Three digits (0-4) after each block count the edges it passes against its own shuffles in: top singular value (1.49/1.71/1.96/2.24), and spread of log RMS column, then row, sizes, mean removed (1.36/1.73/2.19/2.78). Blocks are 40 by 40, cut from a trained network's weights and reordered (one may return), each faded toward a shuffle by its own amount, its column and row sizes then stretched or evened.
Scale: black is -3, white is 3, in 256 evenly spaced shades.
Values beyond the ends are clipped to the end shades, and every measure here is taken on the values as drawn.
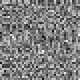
3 0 0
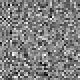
3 1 1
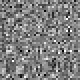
2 1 2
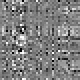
3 4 3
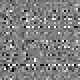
3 2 4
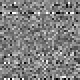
2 0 3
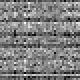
4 3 2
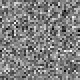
1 0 1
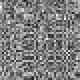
4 0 0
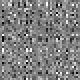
3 4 2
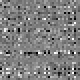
2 3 4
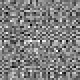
4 1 3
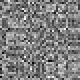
3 1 1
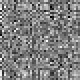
4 2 1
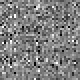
0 3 2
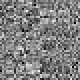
3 0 1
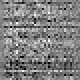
3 4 1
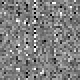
1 3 0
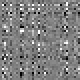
2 4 3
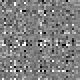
1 3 3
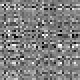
4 3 4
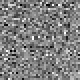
1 0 2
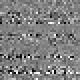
0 1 4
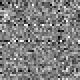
1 1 2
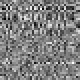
4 1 3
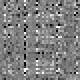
2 4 2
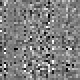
0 4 2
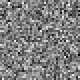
1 0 0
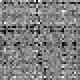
2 3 2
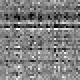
4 3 3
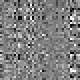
3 4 2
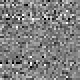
1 1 3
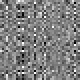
4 4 1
